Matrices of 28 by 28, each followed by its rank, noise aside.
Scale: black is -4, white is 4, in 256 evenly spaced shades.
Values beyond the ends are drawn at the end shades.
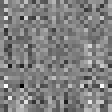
four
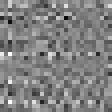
three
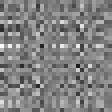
three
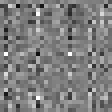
three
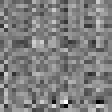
three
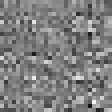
six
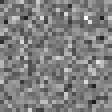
eight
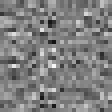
four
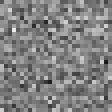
eight
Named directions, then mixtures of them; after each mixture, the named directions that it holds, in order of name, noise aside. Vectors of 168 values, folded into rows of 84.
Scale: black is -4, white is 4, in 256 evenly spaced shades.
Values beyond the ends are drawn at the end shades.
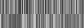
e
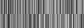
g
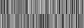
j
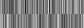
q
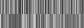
e.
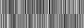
j, q.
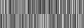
j.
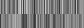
e.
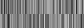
g, j.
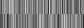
q.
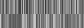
e.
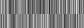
j, q.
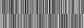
q.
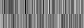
g, q.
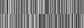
g, j.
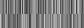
e, g.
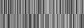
g.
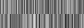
e, g.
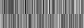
g, q.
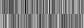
q.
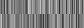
j.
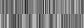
e, q.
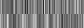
e, q.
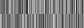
e, j.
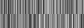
g.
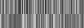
e.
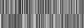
e.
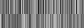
e, g.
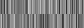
j.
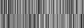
g.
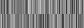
j.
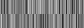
j.
